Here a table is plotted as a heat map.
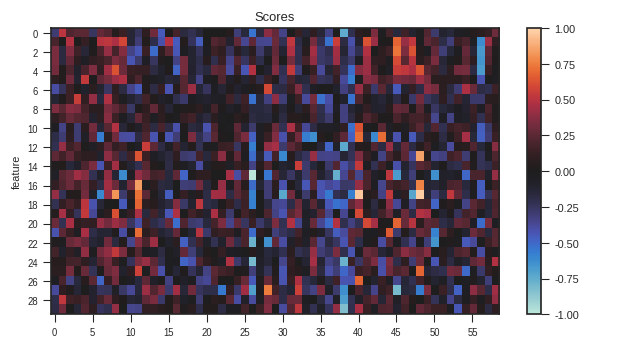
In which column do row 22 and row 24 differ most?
55
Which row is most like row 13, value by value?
16
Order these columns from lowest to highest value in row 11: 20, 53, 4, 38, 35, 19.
20, 19, 4, 35, 53, 38
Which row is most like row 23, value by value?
5
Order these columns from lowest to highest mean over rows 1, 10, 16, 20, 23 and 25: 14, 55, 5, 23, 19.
14, 19, 23, 55, 5
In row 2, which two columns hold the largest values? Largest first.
45, 47
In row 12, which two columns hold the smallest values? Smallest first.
38, 26
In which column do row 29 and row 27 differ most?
48
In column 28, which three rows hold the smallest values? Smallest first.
22, 15, 13
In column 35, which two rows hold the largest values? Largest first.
27, 19
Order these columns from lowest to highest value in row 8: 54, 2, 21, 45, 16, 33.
54, 16, 33, 21, 45, 2
